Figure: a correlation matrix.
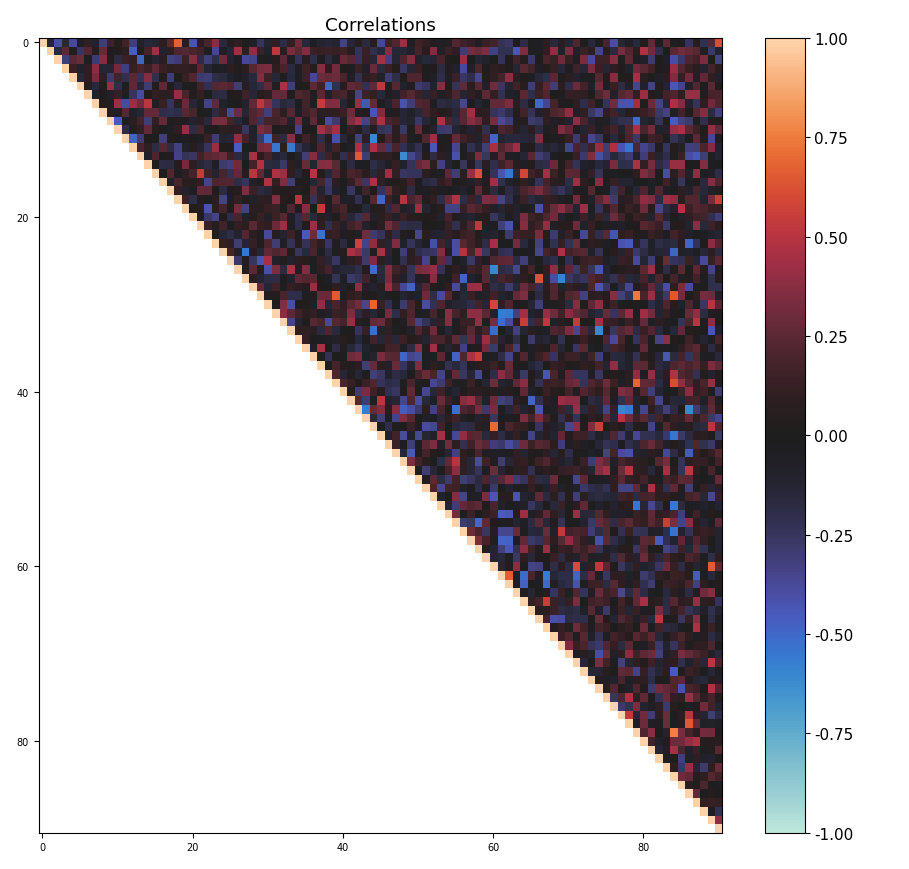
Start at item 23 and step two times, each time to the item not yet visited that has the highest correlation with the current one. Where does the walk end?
13
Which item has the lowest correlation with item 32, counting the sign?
61
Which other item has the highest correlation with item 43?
77
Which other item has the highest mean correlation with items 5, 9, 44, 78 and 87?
32
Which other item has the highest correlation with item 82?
66
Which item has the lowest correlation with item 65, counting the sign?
41
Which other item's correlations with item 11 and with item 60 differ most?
44
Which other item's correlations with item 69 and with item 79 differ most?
84
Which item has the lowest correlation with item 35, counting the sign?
22
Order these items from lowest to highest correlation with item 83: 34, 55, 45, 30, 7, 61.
45, 7, 61, 30, 34, 55
